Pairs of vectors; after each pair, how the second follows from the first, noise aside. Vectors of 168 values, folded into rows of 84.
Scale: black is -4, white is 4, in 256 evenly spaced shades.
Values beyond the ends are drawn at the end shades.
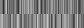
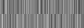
shrunk.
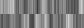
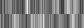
wrapped around.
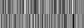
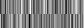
wrapped around, negated.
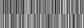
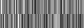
reversed.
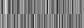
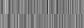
shrunk.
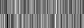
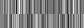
wrapped around, negated.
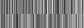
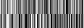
reversed, scaled up.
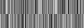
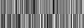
wrapped around, negated.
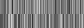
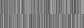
reversed, negated, shrunk.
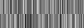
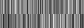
wrapped around.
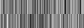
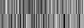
wrapped around.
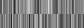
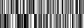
wrapped around, negated, scaled up.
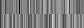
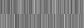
reversed, negated, shrunk.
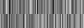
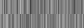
wrapped around, shrunk.
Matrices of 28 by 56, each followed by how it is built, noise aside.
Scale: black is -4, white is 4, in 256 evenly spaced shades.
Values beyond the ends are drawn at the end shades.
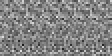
repeating columns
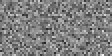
repeating columns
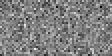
repeating columns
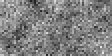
smooth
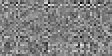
low rank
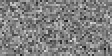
noise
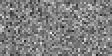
noise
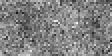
smooth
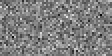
noise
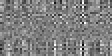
low rank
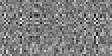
low rank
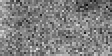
smooth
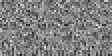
repeating columns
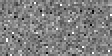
sparse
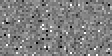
sparse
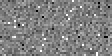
sparse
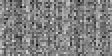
blocks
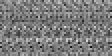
repeating columns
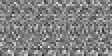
repeating columns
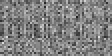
blocks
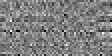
low rank
